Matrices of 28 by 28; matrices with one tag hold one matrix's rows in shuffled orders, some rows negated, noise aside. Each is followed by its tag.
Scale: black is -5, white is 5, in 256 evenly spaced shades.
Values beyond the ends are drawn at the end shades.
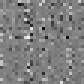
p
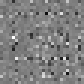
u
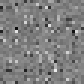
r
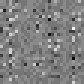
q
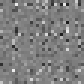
u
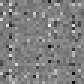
q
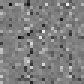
p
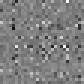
u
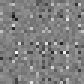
u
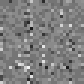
p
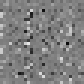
p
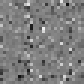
p
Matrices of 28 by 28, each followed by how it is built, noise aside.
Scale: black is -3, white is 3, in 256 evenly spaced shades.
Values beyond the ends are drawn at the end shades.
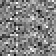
repeating rows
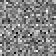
repeating columns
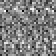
repeating columns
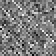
Toeplitz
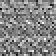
repeating columns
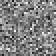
noise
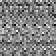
repeating columns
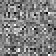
low rank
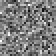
repeating rows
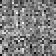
blocks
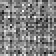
blocks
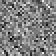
Toeplitz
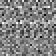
repeating columns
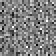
repeating rows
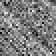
Toeplitz
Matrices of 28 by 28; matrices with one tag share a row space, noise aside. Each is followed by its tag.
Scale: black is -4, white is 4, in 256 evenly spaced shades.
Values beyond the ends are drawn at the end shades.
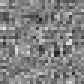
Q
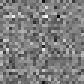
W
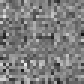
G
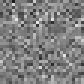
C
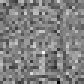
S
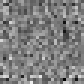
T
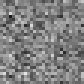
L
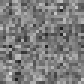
L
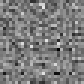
S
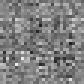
Q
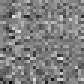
L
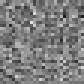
L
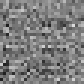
G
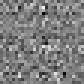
W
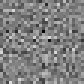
W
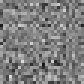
W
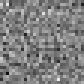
G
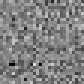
C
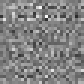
C
